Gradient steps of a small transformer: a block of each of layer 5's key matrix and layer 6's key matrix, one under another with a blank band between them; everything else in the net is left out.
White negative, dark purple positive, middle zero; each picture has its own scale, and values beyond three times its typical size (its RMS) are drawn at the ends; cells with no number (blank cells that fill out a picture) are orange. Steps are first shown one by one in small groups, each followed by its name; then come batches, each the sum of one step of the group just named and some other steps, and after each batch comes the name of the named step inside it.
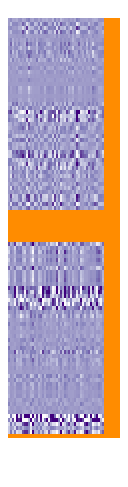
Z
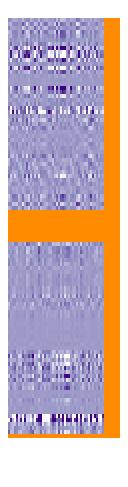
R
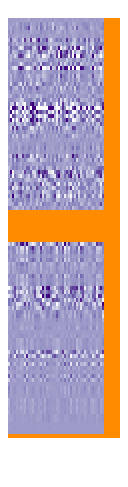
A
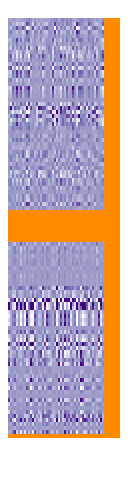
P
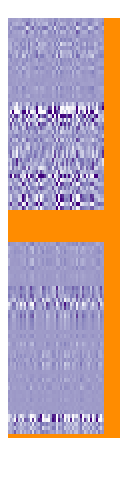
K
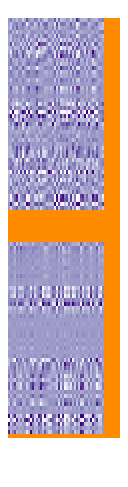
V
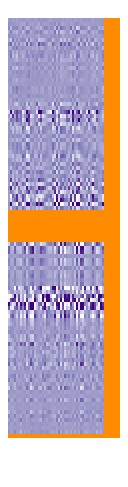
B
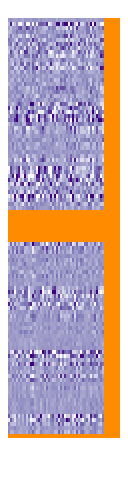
R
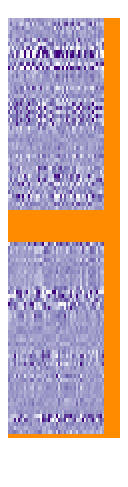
P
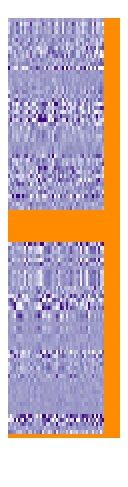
V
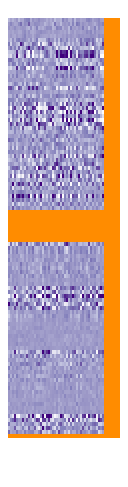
A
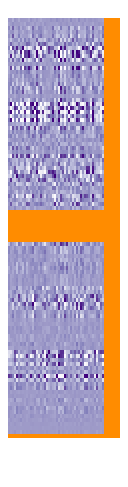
B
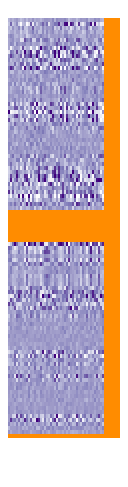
K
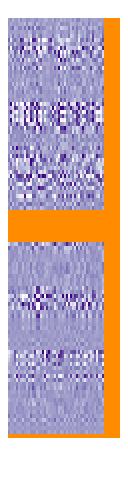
V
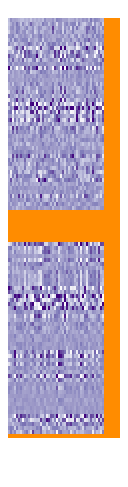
Z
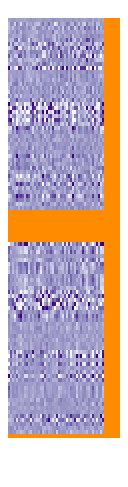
A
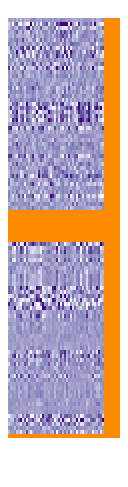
Z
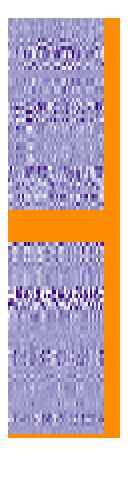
B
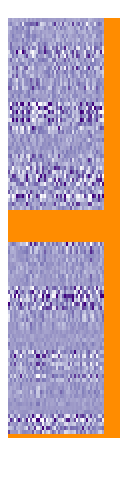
B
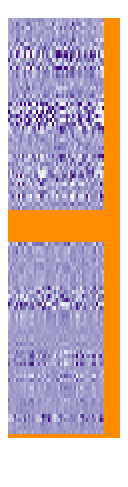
P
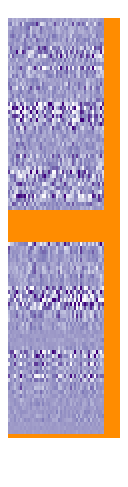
A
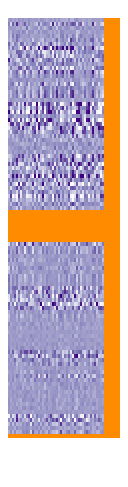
Z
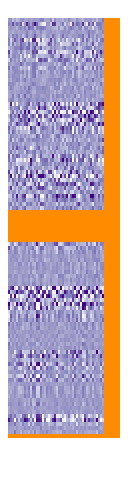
K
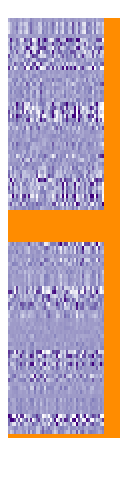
B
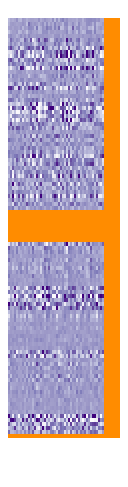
A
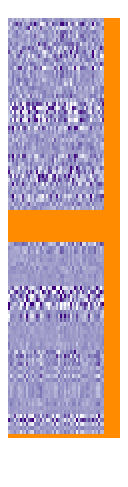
A
